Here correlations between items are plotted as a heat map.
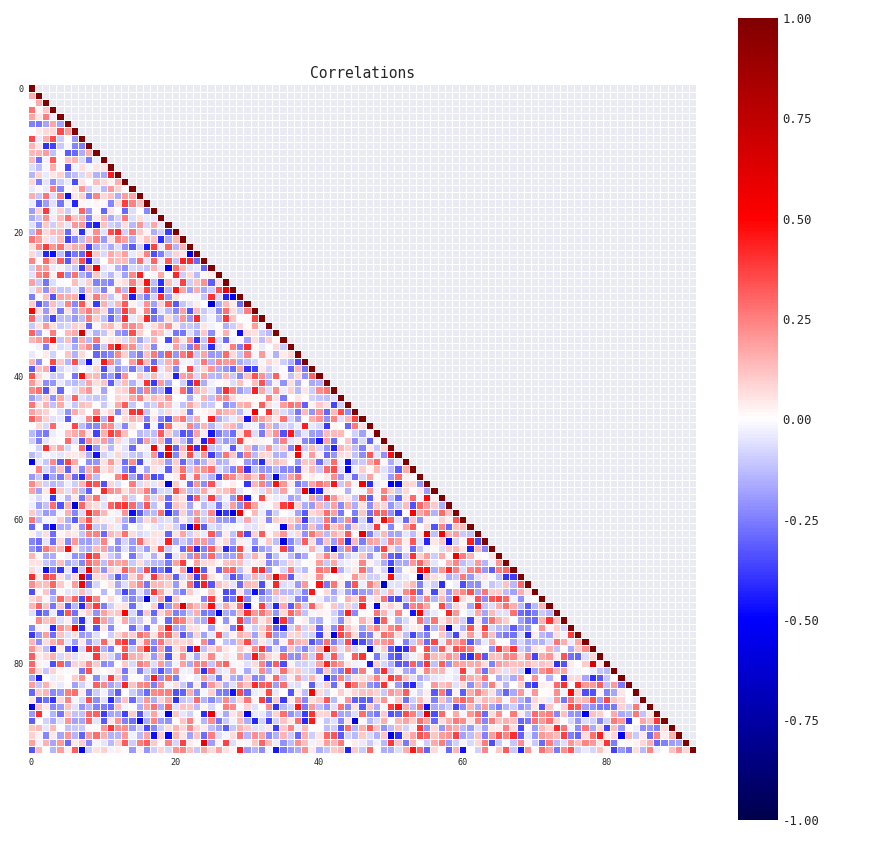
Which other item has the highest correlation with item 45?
31
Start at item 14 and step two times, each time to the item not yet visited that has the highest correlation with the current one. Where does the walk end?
27
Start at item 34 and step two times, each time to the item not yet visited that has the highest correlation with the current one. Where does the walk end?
68
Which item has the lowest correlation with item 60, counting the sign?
92
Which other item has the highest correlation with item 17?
50
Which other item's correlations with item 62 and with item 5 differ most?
46
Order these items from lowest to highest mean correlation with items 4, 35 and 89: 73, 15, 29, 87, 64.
87, 15, 73, 29, 64
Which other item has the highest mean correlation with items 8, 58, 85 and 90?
67
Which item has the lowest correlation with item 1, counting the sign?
82
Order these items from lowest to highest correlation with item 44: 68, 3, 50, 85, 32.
3, 68, 50, 85, 32
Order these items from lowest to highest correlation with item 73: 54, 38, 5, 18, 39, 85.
38, 39, 18, 85, 5, 54
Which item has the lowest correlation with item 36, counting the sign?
25
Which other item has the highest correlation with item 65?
59
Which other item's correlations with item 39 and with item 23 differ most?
22
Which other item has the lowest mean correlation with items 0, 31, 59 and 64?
86
